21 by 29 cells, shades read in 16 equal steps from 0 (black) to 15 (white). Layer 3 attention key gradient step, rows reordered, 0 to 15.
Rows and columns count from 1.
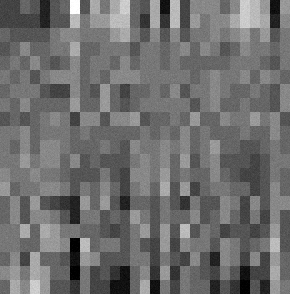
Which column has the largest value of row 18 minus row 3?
28
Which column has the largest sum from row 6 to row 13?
22
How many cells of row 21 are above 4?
18
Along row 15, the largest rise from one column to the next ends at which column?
9
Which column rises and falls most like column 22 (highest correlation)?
16
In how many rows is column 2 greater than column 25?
11
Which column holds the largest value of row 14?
17
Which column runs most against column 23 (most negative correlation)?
3
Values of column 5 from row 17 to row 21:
10 9 6 9 9
